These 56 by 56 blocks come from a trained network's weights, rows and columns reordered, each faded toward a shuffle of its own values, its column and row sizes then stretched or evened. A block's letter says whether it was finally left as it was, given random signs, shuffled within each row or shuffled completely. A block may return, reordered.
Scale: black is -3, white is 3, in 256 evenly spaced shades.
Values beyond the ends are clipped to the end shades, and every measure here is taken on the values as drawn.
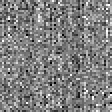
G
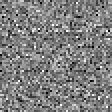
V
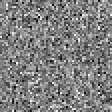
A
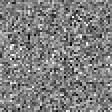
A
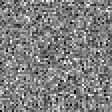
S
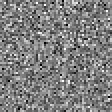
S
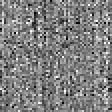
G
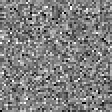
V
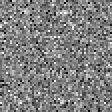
S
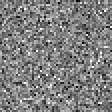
S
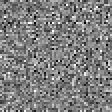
A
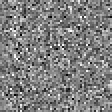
A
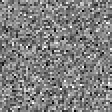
S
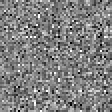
A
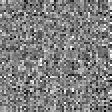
G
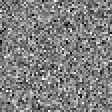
S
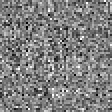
G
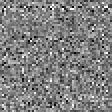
G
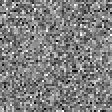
S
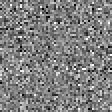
A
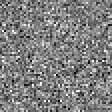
V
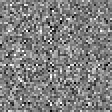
G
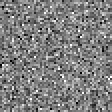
S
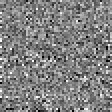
A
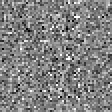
A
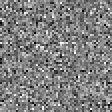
A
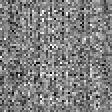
G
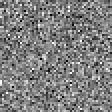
S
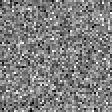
S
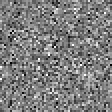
A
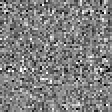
A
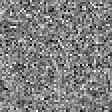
V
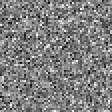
S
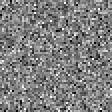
S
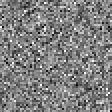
S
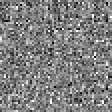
G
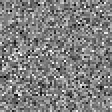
V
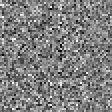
A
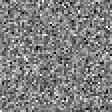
S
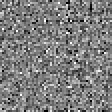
A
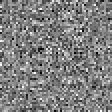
G
